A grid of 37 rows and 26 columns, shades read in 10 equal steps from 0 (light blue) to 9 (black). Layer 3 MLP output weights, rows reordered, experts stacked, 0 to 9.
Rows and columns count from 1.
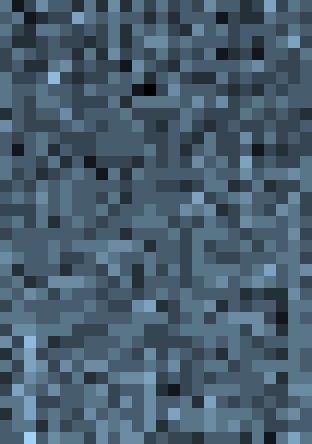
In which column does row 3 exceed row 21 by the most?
11
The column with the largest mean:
24
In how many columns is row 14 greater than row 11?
9
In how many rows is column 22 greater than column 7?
13
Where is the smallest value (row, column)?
37, 3
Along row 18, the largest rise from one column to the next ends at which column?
19
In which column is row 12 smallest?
21
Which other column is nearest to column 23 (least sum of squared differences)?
10
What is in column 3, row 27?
4
